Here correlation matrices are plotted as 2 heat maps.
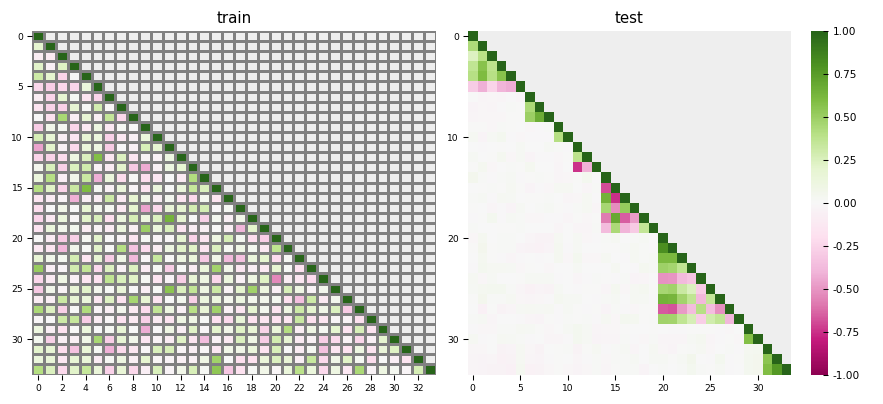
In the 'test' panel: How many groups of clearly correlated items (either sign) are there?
8
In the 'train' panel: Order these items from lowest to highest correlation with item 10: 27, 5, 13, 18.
13, 5, 18, 27
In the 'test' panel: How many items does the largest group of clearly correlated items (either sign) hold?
9
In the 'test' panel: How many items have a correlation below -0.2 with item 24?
7
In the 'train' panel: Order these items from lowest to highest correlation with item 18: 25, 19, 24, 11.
24, 19, 25, 11
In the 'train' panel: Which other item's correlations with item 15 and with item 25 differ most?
0
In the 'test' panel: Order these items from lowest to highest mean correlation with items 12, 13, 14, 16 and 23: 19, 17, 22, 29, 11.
19, 11, 29, 22, 17
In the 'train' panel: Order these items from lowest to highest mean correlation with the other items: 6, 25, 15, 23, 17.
6, 17, 23, 25, 15
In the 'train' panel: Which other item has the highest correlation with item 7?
21
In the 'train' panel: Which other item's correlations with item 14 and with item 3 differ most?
22
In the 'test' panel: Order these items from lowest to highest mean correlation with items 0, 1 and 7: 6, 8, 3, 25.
25, 6, 8, 3
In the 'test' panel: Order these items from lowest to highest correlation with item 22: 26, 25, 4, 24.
24, 4, 25, 26
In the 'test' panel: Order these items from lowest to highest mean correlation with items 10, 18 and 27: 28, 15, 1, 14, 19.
14, 28, 1, 19, 15
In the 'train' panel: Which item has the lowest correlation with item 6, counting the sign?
31
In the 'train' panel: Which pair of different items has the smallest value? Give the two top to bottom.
20, 24
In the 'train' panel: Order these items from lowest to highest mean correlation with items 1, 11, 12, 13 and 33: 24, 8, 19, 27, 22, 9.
8, 24, 9, 19, 22, 27
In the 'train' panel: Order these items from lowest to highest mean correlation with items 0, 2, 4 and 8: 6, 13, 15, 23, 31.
13, 31, 6, 15, 23
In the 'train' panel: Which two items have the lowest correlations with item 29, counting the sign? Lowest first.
9, 19
